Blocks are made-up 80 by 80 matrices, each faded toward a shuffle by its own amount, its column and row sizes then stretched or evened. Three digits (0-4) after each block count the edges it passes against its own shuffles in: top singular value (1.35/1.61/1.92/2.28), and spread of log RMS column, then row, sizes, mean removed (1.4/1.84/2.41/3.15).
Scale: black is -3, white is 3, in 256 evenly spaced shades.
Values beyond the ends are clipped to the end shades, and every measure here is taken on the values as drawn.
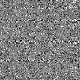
2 1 3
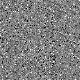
0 2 0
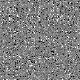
2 2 1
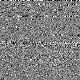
2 0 4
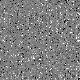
0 2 0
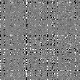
4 4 3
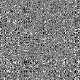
3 2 2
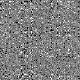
2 3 2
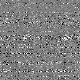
1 1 4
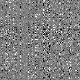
2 4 2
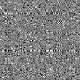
4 0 2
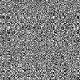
4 2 2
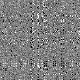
3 3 2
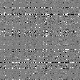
4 2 4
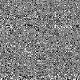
2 2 3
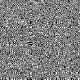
4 1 2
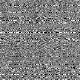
3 0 4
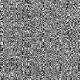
4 4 0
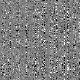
1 4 2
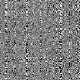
4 4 2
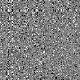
3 3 0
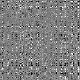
4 4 3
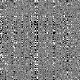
4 4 3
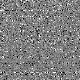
1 1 3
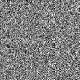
3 1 0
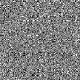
3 1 2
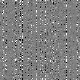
3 4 1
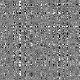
4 4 3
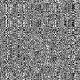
4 3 0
